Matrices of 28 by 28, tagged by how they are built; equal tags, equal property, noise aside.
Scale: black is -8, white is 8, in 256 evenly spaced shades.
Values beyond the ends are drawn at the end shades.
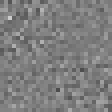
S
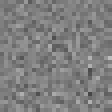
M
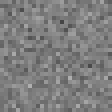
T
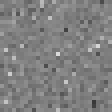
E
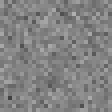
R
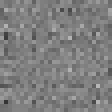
M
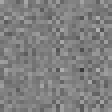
M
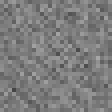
R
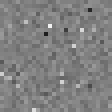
E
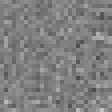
M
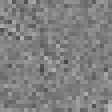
S
